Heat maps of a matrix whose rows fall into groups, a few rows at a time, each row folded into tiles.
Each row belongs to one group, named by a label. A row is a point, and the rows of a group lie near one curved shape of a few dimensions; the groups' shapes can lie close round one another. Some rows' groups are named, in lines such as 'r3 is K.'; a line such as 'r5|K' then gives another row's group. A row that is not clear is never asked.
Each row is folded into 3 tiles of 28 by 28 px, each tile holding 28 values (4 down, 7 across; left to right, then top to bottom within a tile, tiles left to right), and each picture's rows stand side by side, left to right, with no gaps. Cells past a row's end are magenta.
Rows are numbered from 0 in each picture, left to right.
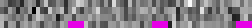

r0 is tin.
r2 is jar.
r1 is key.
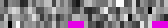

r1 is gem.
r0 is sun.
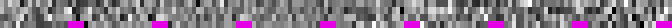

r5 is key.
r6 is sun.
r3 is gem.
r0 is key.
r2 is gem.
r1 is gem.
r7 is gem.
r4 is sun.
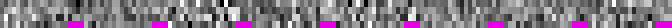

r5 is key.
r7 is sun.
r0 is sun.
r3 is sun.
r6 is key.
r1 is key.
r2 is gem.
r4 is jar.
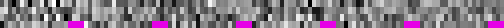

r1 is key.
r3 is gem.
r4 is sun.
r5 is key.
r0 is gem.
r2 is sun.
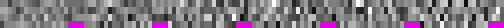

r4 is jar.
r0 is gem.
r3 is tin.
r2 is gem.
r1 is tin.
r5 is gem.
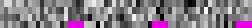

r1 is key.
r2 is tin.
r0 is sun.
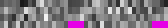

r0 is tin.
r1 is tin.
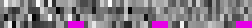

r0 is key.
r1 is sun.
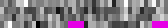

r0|sun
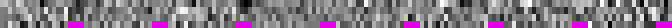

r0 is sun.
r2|sun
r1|gem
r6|sun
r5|tin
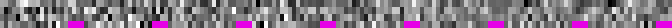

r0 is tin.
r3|key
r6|tin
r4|sun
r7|tin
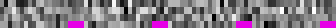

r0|sun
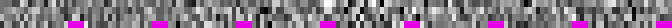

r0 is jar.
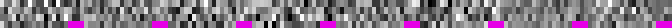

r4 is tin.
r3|key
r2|gem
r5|key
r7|tin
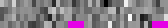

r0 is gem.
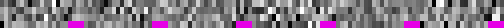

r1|tin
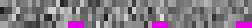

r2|gem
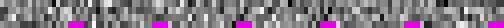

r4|gem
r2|gem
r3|gem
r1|sun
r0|gem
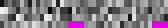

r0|gem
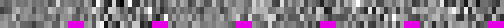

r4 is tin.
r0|gem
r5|tin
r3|key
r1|gem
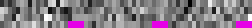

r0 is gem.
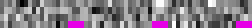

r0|tin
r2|sun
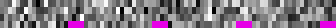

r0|gem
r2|key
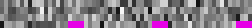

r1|tin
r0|key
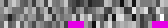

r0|tin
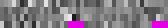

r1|gem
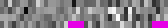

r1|tin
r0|gem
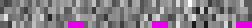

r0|key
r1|gem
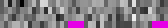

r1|key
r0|tin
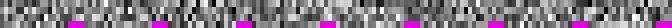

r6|tin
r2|gem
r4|sun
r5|tin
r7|gem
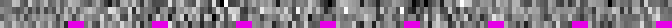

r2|gem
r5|sun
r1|tin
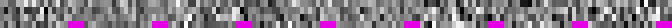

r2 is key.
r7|gem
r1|key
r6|sun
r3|sun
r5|key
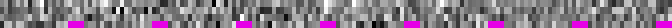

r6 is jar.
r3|sun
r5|tin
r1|tin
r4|sun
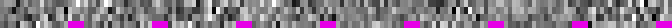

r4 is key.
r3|tin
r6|key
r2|key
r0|sun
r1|tin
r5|tin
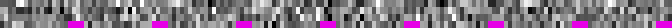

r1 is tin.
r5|sun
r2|sun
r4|tin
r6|tin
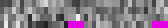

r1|jar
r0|sun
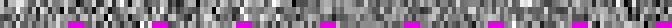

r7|key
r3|tin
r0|tin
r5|gem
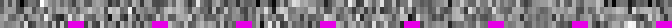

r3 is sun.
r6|gem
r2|key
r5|key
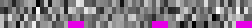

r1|gem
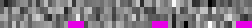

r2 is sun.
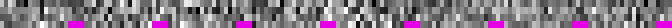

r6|key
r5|key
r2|jar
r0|sun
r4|gem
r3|key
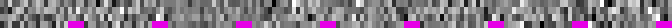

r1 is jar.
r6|sun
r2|gem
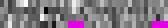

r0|sun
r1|jar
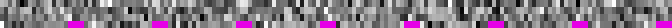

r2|sun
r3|key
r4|jar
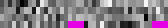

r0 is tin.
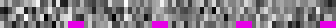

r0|gem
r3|sun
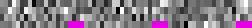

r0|gem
